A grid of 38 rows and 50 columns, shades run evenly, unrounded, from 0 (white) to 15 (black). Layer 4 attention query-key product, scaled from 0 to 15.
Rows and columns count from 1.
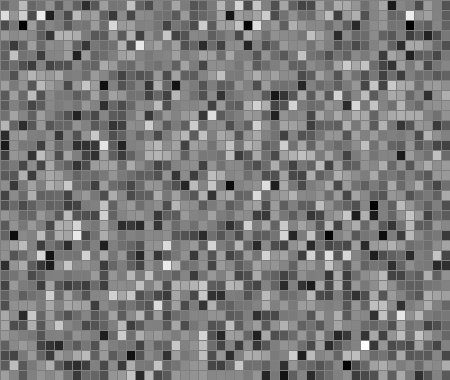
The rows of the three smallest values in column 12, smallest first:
15, 22, 21
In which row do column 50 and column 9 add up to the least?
23
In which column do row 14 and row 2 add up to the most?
13
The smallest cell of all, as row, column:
35, 41
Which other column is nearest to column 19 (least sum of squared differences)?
3
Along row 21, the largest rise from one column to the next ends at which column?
42
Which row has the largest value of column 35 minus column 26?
29
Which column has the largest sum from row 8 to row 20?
14
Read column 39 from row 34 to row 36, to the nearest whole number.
12 8 4
